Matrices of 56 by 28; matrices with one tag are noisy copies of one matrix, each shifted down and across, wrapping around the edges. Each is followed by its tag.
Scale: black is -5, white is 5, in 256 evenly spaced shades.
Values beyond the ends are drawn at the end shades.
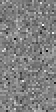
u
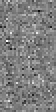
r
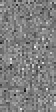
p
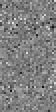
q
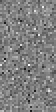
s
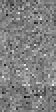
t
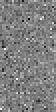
u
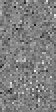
p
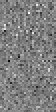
p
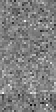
t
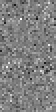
q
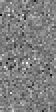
q
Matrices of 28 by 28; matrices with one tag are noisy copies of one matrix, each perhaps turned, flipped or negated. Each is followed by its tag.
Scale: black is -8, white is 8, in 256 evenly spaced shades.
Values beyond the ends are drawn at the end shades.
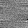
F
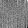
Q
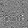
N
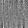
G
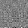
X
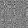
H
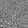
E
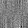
F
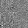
E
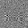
N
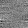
F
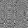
H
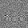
N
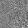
E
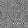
H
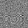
N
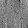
F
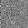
X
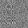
N
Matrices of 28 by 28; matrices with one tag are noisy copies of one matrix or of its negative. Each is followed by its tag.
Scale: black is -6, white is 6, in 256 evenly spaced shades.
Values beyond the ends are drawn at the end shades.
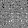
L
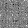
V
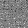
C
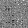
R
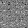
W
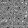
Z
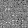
R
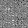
R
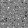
Z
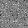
V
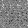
L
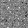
Z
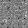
Z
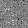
R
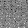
C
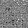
R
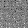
C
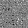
R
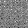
C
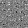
W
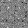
Z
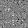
R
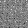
C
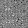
R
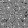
Z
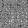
L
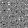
W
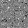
Z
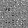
R
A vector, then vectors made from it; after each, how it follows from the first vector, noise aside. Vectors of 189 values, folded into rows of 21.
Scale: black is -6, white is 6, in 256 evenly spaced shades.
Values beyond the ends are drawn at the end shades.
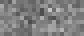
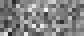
wrapped around, scaled up.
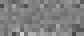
wrapped around, partly zeroed.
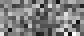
wrapped around, scaled up.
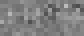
wrapped around, partly zeroed.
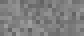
wrapped around, negated, shrunk.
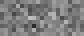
reversed, negated.
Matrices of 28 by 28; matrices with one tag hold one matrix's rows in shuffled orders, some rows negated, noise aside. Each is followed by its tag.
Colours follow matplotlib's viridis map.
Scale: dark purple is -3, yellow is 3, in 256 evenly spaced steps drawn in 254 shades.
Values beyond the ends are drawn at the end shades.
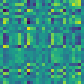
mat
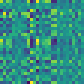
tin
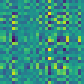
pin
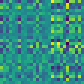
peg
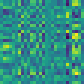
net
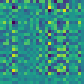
pin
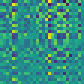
pin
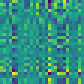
pin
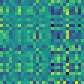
peg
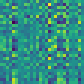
pin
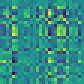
pin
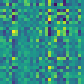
pin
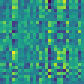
pin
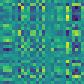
net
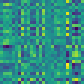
net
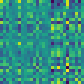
peg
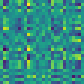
mat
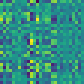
tin
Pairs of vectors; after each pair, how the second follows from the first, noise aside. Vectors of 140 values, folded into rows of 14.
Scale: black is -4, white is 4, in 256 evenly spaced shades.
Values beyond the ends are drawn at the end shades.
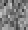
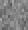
negated, shrunk.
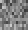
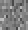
reversed, negated, partly zeroed.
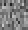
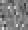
reversed, negated, partly zeroed.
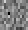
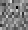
wrapped around.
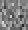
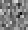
wrapped around.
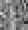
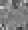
reversed, negated, partly zeroed.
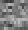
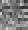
wrapped around.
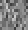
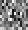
reversed, negated, scaled up.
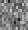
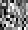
reversed, negated, scaled up.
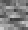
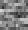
wrapped around, negated.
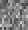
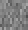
negated, shrunk.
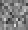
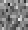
wrapped around, negated.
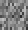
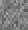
reversed, negated, shrunk.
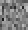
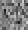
shuffled.
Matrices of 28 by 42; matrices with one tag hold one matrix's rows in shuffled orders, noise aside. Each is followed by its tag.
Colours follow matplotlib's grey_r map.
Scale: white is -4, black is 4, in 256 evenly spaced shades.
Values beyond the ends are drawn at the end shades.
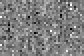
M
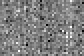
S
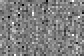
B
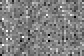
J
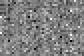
M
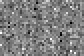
M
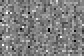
J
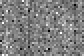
J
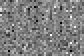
M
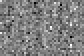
M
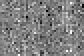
S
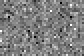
M
